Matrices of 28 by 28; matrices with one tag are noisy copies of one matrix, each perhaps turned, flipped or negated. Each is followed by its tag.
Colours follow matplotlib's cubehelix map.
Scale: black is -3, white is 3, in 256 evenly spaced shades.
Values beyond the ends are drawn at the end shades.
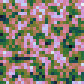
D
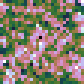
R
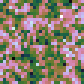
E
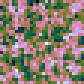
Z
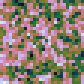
D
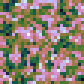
Z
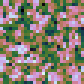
Z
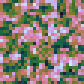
Z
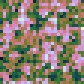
Z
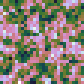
E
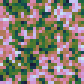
R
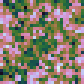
R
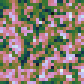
D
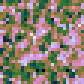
D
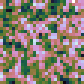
D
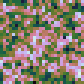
R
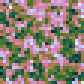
D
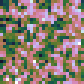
D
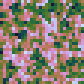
Z
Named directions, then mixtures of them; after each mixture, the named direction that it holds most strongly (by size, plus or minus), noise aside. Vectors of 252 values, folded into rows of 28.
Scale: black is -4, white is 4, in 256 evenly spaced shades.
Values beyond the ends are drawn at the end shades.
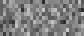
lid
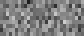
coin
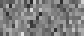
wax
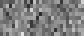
wax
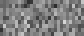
coin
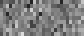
wax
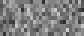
lid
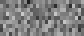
coin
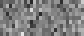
wax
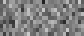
lid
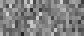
wax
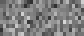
coin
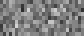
lid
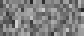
lid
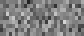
coin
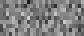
coin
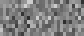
coin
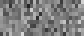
wax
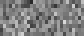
coin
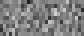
coin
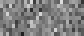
wax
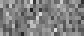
wax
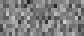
coin
